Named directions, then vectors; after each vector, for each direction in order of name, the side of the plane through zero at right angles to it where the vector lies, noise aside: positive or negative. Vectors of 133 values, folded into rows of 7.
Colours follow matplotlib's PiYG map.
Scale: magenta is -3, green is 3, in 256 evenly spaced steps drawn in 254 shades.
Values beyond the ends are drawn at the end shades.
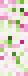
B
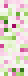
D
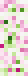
positive, positive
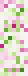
positive, positive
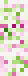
positive, positive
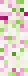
positive, negative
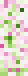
positive, positive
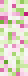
positive, negative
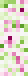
negative, negative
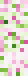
negative, positive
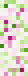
negative, negative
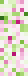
negative, positive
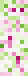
negative, negative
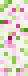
negative, negative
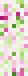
positive, negative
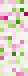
positive, negative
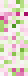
positive, negative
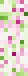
negative, positive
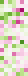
negative, positive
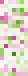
positive, negative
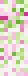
positive, negative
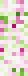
negative, positive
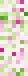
negative, positive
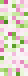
negative, positive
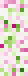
positive, positive
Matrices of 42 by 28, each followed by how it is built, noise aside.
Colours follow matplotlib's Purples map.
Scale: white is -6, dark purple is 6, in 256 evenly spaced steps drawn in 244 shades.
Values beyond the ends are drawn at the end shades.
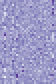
uneven columns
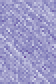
Toeplitz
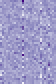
uneven columns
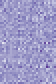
low rank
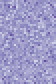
noise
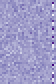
uneven columns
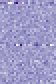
uneven rows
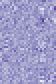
low rank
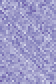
Toeplitz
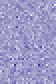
uneven rows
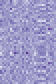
low rank
